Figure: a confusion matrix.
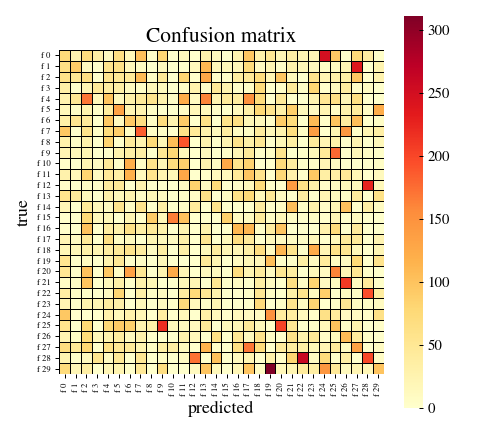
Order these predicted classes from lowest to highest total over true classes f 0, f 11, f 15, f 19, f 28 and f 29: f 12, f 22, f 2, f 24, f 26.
f 26, f 12, f 2, f 22, f 24
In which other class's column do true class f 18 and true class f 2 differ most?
f 13
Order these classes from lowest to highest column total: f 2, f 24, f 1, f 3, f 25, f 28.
f 3, f 1, f 28, f 24, f 25, f 2
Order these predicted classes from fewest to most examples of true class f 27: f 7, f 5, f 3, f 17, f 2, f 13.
f 3, f 7, f 5, f 2, f 13, f 17
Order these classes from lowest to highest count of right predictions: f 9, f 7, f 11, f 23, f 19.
f 9, f 23, f 19, f 11, f 7
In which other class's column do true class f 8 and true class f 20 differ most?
f 11
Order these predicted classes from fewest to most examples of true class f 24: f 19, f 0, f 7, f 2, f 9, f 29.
f 2, f 7, f 9, f 29, f 0, f 19
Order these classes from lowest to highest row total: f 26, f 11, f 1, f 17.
f 17, f 26, f 1, f 11
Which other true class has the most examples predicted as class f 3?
f 28
